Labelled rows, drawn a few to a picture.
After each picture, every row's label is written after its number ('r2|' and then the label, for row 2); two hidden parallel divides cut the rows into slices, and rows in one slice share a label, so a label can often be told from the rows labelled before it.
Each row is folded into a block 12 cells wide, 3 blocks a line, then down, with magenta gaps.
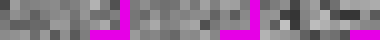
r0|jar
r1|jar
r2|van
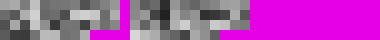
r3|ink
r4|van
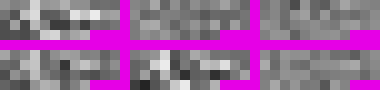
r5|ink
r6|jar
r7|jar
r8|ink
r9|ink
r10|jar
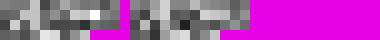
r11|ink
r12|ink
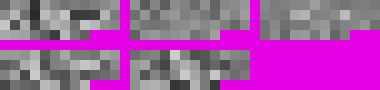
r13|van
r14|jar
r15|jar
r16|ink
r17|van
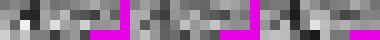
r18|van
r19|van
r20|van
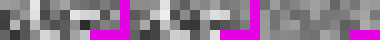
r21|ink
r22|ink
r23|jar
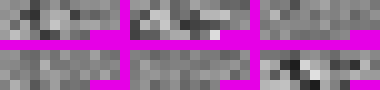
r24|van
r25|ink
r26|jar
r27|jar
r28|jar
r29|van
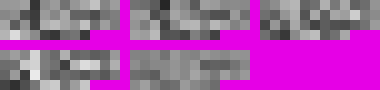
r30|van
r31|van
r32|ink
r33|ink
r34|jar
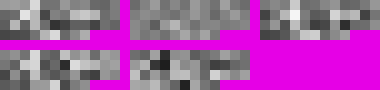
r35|ink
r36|jar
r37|ink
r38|ink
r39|van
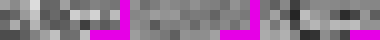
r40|ink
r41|jar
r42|van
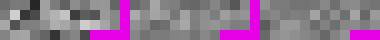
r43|van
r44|jar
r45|jar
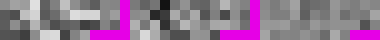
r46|ink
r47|van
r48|jar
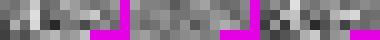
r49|ink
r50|jar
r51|ink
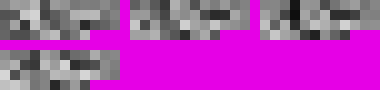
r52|ink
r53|van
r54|van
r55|van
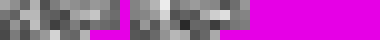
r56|ink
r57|ink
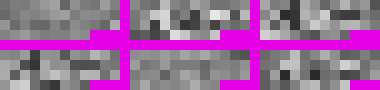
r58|jar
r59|ink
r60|van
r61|van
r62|jar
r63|ink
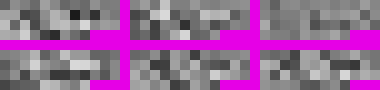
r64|van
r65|ink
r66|jar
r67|ink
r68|van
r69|van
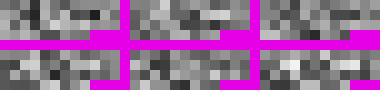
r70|van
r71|ink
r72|van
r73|ink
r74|van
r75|ink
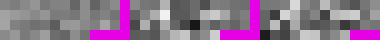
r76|jar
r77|ink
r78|ink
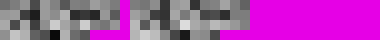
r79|van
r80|van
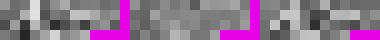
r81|ink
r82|jar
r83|ink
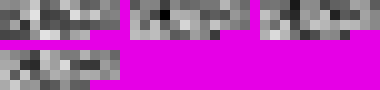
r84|ink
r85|van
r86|van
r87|van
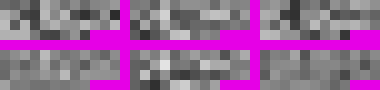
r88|van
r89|ink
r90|van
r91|jar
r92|ink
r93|jar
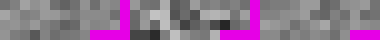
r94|jar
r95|ink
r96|jar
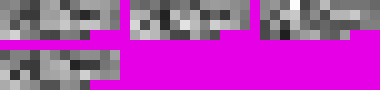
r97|van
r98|van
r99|ink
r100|van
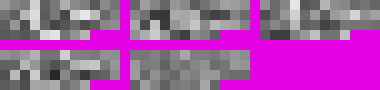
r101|ink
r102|van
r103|ink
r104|ink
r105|jar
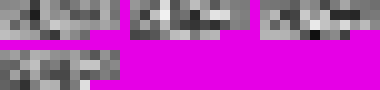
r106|van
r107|ink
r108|van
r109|ink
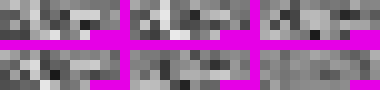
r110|ink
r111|ink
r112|van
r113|ink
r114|van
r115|jar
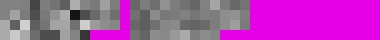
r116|van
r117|jar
